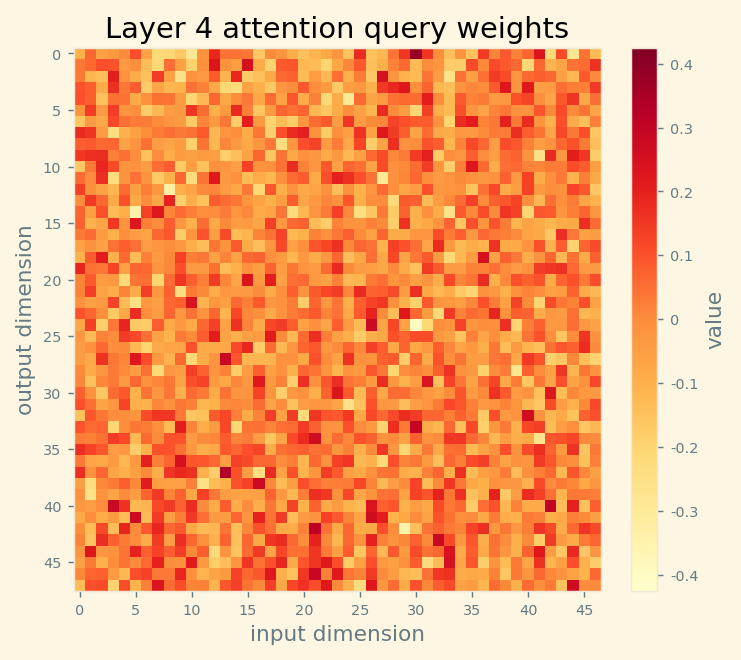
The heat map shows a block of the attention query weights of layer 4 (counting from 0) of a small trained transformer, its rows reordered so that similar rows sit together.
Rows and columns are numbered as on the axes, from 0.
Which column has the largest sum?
21
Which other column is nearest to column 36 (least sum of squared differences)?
39
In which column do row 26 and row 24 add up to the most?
26
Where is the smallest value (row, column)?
24, 30
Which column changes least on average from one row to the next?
37
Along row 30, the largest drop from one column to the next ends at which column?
43
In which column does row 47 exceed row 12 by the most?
8
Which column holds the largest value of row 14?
7
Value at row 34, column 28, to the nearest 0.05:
0
